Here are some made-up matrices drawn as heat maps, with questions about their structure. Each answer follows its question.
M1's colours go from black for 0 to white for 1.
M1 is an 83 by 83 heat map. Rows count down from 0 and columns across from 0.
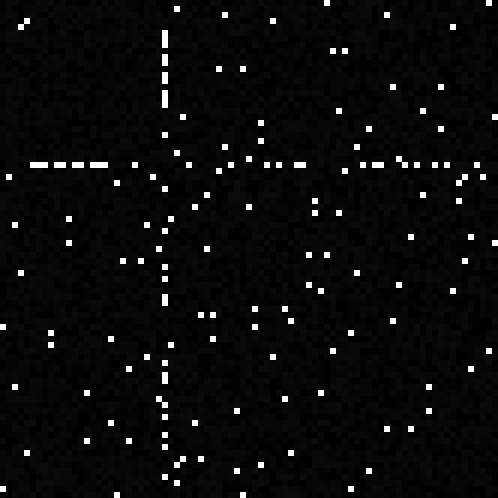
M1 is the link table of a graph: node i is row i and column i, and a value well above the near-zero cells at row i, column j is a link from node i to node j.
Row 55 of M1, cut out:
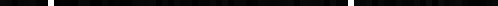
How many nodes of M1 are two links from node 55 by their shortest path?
2
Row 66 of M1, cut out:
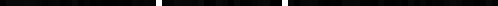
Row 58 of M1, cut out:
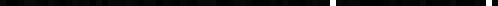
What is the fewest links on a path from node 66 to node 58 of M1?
7
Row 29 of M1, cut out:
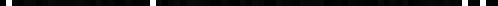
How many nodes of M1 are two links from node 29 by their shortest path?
1
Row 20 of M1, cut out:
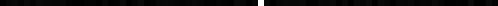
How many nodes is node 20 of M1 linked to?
1
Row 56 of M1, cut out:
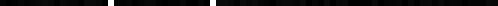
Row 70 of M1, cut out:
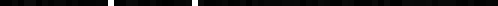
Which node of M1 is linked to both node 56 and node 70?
node 18
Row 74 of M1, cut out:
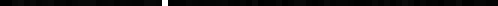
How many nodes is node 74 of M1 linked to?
1
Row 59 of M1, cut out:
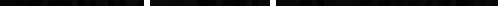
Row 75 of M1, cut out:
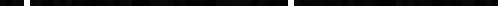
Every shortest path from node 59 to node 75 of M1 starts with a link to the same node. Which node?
node 45
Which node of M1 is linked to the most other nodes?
node 27
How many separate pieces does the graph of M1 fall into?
4
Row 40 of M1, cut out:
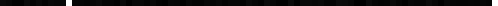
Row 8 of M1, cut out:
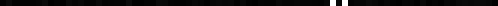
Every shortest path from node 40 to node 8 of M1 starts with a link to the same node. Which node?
node 11
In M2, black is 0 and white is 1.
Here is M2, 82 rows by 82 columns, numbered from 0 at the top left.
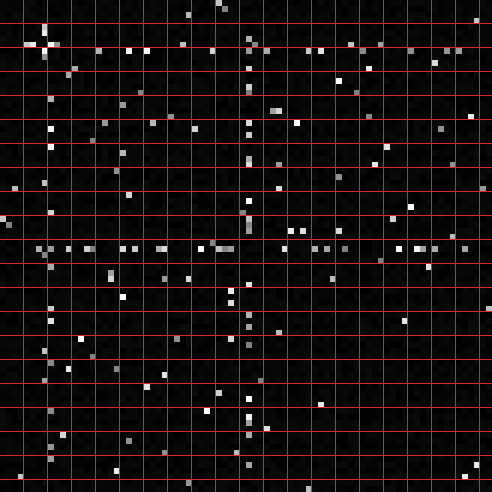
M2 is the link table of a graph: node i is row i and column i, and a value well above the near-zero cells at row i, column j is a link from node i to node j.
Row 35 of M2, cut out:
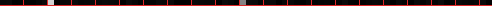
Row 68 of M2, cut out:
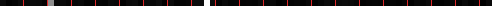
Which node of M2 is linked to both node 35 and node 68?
node 8
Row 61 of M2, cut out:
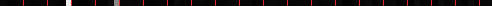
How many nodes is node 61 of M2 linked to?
2
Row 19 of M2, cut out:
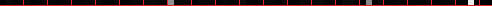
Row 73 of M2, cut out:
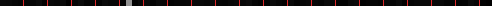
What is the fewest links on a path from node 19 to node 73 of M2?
6
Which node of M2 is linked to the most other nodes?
node 41
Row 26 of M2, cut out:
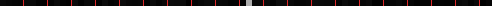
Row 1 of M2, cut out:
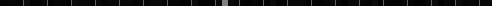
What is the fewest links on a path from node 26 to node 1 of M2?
3
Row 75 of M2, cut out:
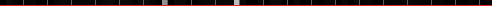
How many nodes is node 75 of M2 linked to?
2
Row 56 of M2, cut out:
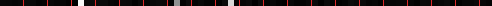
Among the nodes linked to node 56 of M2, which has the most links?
node 38
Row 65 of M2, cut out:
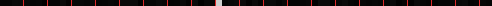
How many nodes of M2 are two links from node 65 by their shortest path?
2
